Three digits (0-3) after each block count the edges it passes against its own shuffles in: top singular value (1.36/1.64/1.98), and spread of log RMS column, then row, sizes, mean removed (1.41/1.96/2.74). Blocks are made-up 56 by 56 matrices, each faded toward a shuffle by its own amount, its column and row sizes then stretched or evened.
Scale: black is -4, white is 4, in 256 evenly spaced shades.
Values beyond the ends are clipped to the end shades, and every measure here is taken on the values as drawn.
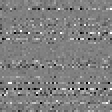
3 0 3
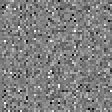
1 2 1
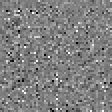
1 1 1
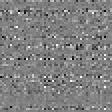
2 1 3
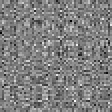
3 1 0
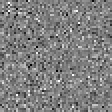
2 1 0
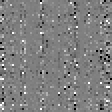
1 3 1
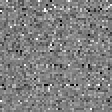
1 0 2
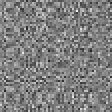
3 2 1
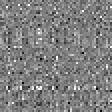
3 1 1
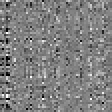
3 3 1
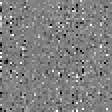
0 2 1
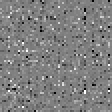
0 2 2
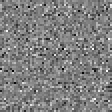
0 0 2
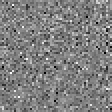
2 1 0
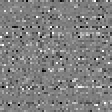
2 0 3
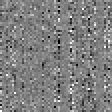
2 3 0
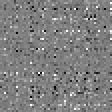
0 2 2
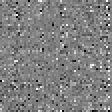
1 2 1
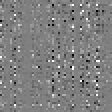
2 3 2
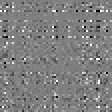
2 2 3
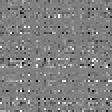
0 2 3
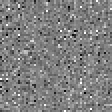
0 2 0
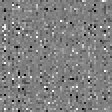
0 2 1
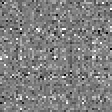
2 1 2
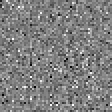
1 1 1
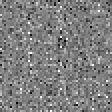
2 2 0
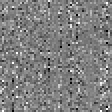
0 3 0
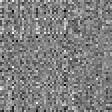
3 2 1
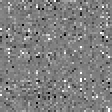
1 2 1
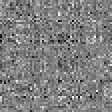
3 1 2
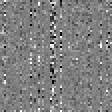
1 3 0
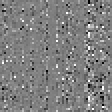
2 3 0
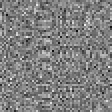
3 1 0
